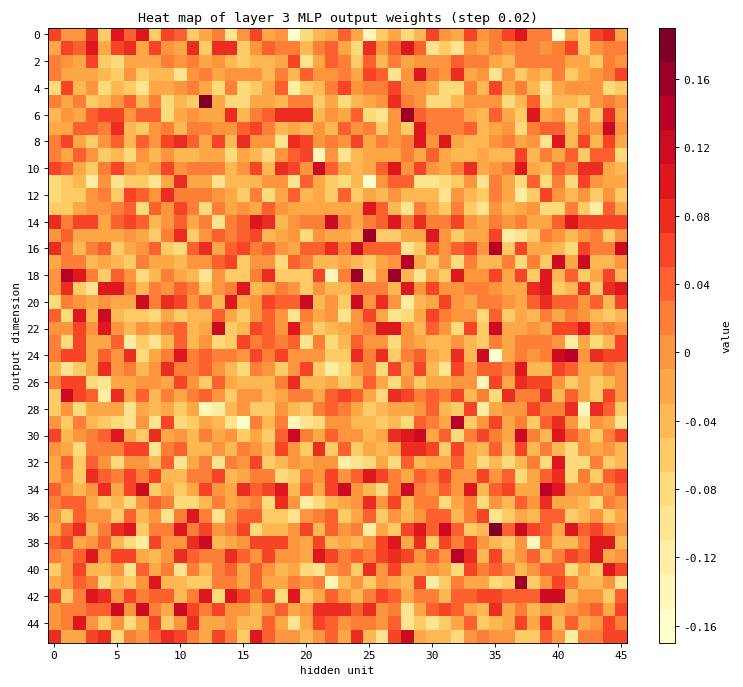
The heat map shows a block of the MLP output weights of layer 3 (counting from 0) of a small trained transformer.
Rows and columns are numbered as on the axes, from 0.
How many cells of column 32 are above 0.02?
15
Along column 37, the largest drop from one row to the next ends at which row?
11
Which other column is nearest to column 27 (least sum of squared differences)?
33
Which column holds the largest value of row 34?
39
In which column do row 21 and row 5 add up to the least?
23
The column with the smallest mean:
34
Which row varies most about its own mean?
18
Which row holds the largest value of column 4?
21
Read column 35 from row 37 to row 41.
0.18 -0.04 0.06 0.04 -0.08
